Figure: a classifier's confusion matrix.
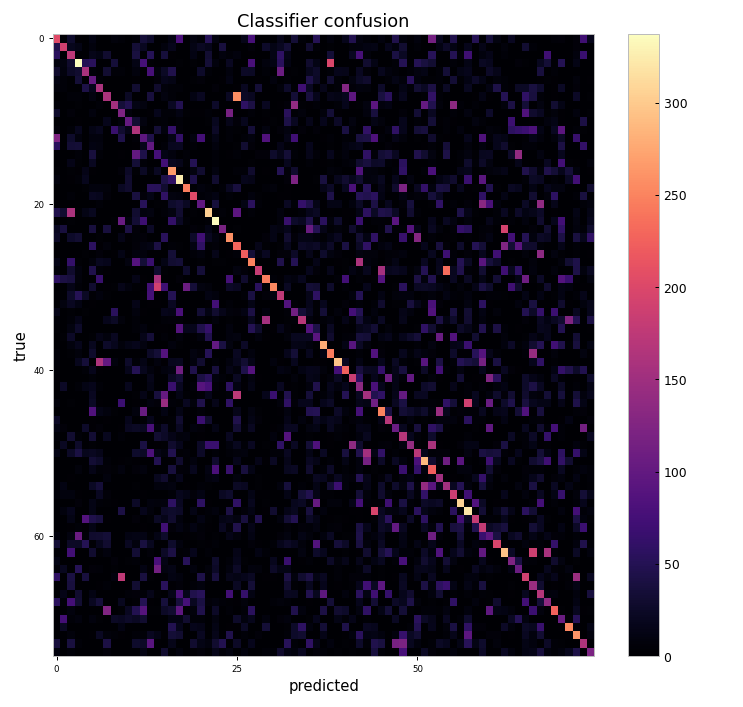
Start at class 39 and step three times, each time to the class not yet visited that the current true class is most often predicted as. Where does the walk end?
17
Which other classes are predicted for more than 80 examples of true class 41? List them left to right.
46, 49, 60
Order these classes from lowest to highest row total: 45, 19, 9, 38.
9, 19, 38, 45
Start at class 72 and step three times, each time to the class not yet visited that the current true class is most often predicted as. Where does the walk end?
15
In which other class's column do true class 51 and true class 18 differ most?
48
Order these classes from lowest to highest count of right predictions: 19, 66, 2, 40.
66, 2, 19, 40
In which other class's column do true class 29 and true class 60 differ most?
14
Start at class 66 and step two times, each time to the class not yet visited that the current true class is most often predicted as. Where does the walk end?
53
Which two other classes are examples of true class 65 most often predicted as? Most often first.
9, 72
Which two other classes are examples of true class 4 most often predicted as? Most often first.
31, 13
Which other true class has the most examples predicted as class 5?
45
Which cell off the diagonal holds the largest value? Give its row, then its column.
7, 25
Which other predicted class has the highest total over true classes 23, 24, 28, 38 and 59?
62
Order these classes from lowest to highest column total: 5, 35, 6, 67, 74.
74, 6, 5, 35, 67
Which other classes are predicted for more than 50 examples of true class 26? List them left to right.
54, 61, 67
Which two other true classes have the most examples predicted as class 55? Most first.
8, 36
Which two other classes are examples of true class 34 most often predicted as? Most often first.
29, 71
